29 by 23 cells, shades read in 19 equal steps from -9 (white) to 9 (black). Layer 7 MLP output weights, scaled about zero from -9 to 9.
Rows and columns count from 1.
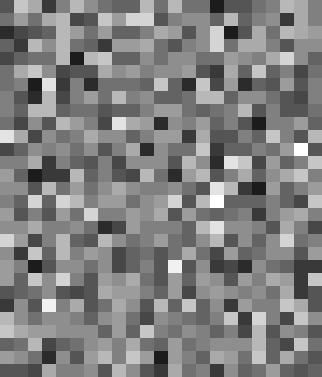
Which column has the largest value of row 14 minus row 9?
3
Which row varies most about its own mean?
7
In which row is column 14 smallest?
24
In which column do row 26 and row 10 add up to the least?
9
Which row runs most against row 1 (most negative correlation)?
8
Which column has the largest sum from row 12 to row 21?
19
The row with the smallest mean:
16
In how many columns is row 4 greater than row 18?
10
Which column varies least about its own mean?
20
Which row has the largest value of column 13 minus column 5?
4
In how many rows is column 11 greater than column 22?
7
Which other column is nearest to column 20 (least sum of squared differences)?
23
